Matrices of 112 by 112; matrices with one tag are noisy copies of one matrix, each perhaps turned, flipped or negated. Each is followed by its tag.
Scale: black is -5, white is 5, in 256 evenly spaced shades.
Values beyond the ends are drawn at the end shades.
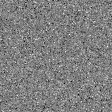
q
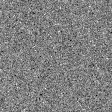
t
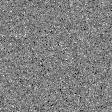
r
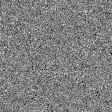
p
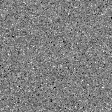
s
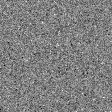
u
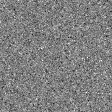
s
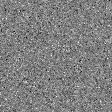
r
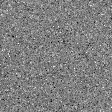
s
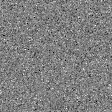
q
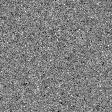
p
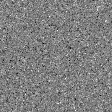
s
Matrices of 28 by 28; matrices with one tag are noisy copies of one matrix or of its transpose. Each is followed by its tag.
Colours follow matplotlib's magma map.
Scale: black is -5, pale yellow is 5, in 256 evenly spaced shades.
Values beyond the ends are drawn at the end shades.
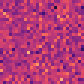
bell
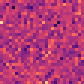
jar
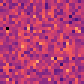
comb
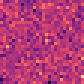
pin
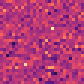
bell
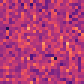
comb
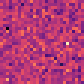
comb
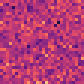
jar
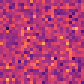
comb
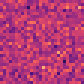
comb
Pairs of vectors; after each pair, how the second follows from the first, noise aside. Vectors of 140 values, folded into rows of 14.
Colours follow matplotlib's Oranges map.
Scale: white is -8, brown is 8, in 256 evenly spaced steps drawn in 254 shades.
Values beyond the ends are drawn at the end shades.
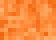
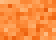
reversed.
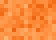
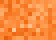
negated.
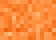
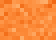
wrapped around, negated, partly zeroed.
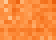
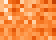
scaled up.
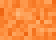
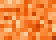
reversed, negated, scaled up.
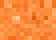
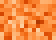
reversed, negated, scaled up.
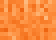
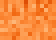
negated.
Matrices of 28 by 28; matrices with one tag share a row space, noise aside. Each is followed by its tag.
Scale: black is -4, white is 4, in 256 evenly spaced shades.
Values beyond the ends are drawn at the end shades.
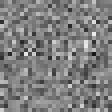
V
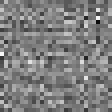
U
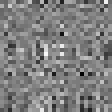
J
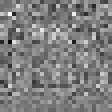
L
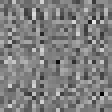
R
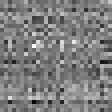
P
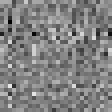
L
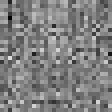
L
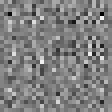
R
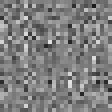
V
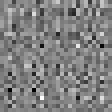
R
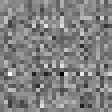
J
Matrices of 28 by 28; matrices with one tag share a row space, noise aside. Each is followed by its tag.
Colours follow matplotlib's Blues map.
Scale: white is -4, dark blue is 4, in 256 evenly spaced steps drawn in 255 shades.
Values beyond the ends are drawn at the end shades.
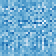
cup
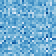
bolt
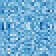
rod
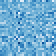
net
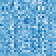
cup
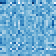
net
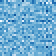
bolt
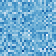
bolt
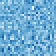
rod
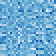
net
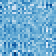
bolt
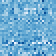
cup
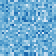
cup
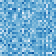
bolt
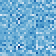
net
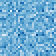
net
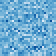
cup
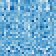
rod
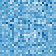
cup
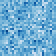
cup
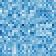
bolt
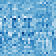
bolt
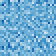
rod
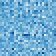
cup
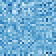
bolt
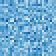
cup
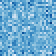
bolt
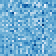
cup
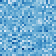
bolt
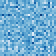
rod
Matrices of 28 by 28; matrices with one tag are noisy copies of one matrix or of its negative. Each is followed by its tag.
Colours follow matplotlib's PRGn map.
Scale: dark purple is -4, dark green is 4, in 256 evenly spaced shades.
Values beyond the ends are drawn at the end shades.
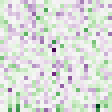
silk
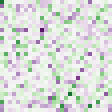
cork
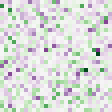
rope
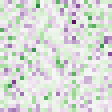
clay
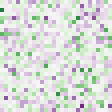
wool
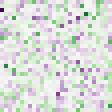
wool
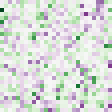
wool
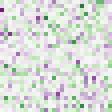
wool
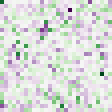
cork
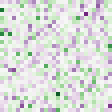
wool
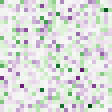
cork
